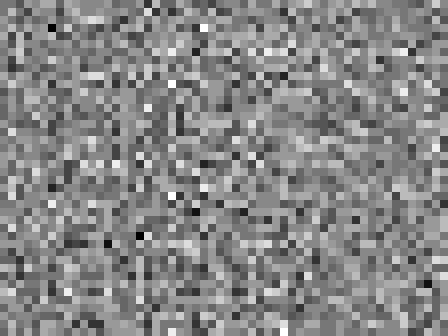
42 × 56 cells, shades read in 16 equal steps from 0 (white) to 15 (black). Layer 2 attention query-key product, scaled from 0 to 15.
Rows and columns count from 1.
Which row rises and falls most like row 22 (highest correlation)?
32
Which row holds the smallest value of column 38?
18
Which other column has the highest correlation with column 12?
25
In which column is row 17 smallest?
2
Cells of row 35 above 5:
46
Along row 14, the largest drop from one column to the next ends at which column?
19
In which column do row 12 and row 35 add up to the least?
39
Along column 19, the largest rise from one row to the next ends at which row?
15
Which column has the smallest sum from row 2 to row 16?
27
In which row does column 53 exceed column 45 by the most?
1
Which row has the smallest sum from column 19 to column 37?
31
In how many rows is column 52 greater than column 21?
18
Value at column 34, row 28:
12
